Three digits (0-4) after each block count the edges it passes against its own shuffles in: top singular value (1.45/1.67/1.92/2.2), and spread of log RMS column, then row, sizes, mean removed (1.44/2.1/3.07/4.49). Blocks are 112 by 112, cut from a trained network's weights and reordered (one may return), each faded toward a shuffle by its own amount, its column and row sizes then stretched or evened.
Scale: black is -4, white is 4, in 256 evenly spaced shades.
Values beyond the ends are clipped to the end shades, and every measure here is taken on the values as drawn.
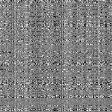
4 0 4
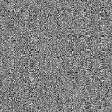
3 2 1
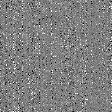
0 3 1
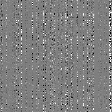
2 4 1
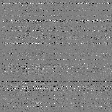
2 1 3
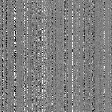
4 4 0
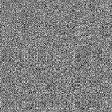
4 1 2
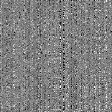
3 3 1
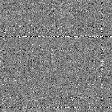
3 1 2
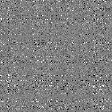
0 2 3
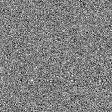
1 0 1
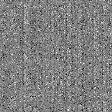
2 1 1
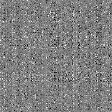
2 2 2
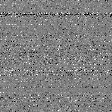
1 0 3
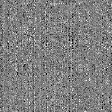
2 2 1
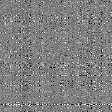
2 2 3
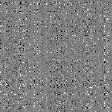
1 3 2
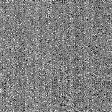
2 0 1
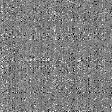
1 2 2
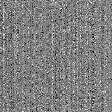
3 2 0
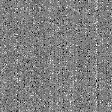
1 2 1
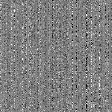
3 3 0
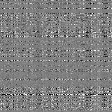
4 1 4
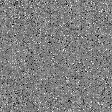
0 0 1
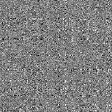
2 2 2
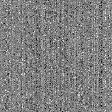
3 2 0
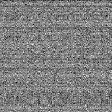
3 2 0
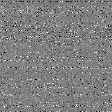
0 1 3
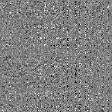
0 3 2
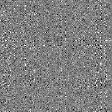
2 3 2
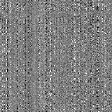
4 3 2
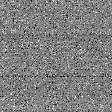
1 1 1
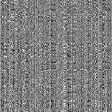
4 2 3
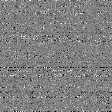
1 0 3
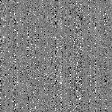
0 3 0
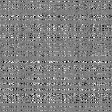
4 2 4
